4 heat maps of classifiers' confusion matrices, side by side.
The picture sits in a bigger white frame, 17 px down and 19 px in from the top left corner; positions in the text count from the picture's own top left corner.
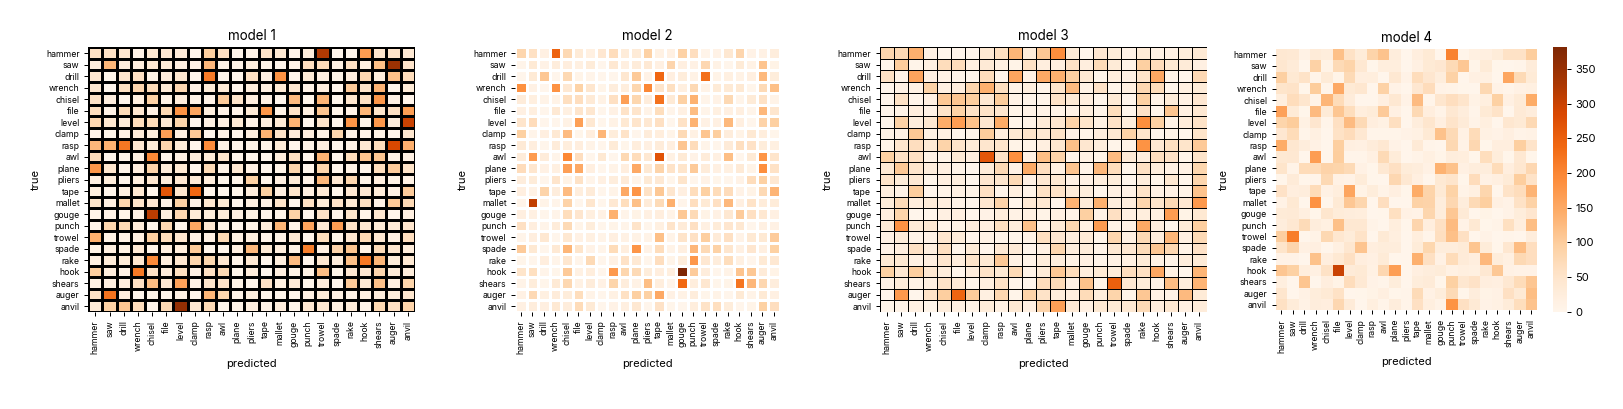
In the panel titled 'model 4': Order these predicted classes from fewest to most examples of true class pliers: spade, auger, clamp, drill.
drill, clamp, spade, auger
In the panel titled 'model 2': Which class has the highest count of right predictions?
wrench
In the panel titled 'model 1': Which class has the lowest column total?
plane
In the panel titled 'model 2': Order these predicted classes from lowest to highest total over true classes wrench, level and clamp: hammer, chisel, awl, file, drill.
drill, awl, chisel, file, hammer
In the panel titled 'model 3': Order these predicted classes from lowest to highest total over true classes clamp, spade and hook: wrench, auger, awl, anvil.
auger, wrench, awl, anvil
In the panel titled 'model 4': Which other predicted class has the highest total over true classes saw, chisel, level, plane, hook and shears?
file
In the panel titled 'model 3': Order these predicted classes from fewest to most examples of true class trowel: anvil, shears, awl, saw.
awl, saw, anvil, shears
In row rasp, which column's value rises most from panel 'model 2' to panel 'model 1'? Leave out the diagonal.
auger
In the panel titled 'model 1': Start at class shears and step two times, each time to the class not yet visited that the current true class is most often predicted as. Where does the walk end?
anvil
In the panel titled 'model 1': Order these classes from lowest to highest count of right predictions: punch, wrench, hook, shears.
hook, wrench, shears, punch
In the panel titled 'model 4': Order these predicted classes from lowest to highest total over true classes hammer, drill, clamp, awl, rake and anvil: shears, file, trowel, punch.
trowel, shears, file, punch
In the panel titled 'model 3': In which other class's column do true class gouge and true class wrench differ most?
shears
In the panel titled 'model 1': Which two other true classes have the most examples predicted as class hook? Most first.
rake, hammer
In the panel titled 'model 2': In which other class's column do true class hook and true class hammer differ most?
gouge
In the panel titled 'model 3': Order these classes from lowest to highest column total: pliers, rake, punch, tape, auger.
auger, punch, pliers, tape, rake
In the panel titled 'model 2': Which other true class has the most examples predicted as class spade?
clamp
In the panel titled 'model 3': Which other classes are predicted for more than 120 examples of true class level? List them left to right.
chisel, file, rasp, rake
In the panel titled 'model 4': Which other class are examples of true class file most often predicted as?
hammer
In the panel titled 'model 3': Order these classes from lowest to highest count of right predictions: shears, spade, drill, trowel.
spade, trowel, shears, drill
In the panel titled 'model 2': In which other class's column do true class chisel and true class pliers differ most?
tape
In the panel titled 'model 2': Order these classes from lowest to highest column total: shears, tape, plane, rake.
shears, rake, plane, tape
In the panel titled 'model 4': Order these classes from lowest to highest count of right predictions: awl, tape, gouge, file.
gouge, awl, file, tape
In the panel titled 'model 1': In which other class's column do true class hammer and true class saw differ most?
auger
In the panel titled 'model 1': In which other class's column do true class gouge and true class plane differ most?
chisel
